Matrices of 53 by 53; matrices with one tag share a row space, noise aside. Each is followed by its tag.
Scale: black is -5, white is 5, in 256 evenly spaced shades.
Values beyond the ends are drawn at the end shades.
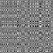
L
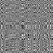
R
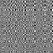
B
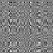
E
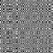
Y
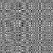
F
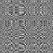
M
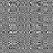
E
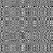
R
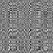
E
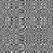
M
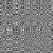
Y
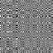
Y
